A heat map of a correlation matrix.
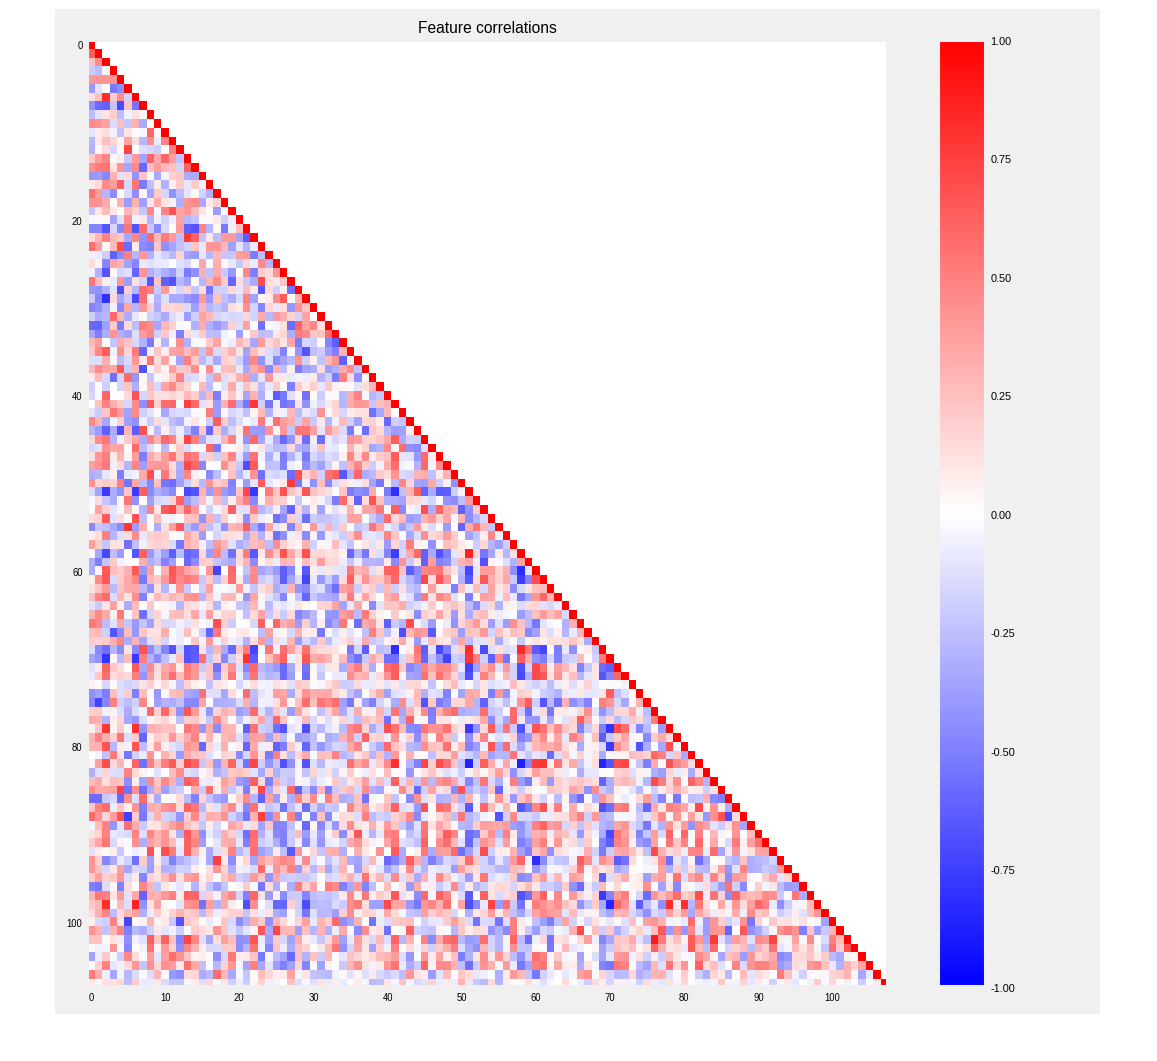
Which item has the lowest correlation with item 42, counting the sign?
67
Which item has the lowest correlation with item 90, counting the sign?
70
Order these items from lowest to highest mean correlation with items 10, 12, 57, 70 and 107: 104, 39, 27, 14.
27, 14, 104, 39
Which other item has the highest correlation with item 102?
76
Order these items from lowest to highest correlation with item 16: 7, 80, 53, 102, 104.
7, 102, 53, 104, 80
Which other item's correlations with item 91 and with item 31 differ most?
45
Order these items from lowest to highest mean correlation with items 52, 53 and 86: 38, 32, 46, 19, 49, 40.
46, 40, 49, 32, 19, 38
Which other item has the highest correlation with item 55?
5
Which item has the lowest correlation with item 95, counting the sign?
69
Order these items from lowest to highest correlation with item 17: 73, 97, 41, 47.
41, 47, 97, 73
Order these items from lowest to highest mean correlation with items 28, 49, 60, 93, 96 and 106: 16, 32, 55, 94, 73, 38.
16, 94, 38, 55, 73, 32
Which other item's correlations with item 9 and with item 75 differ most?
1
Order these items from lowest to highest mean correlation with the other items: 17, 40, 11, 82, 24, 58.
58, 24, 17, 40, 11, 82
